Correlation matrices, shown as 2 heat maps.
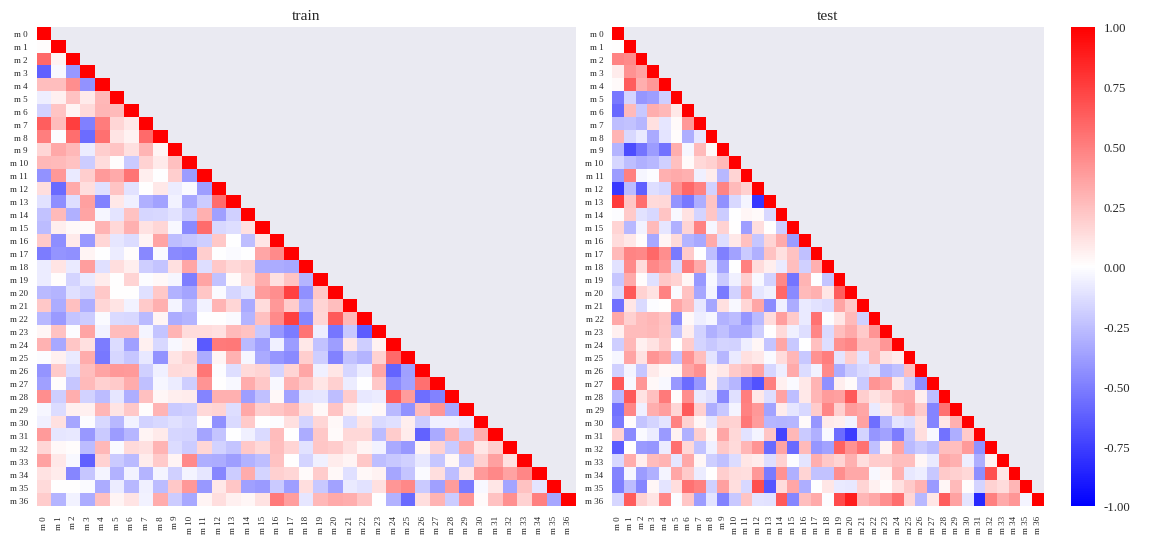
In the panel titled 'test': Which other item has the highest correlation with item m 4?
m 1
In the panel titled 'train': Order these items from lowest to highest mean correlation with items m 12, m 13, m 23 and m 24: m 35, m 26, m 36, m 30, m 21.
m 30, m 26, m 36, m 21, m 35
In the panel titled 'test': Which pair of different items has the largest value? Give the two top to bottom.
m 20, m 36
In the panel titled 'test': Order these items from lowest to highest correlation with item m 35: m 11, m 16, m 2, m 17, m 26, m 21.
m 2, m 16, m 11, m 17, m 21, m 26
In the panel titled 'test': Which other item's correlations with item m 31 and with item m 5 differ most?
m 32
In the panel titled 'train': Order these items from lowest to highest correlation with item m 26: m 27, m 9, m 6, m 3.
m 9, m 3, m 6, m 27
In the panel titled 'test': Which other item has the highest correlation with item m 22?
m 17
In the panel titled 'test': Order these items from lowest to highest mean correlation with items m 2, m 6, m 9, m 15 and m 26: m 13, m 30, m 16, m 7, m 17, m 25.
m 16, m 13, m 30, m 17, m 25, m 7
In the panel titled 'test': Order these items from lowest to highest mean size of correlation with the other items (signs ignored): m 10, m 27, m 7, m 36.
m 10, m 7, m 27, m 36
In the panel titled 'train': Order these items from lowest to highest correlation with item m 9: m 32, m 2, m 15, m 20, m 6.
m 20, m 32, m 15, m 6, m 2
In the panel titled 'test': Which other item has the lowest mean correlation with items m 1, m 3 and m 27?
m 9
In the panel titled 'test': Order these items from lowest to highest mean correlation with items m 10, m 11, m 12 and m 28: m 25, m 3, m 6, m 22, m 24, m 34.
m 22, m 3, m 24, m 25, m 34, m 6
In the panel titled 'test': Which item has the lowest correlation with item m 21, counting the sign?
m 0
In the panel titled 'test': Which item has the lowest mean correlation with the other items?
m 31
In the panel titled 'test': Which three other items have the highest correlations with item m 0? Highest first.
m 13, m 27, m 2
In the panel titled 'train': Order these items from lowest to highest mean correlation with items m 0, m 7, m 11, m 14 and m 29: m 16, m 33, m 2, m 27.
m 33, m 16, m 27, m 2
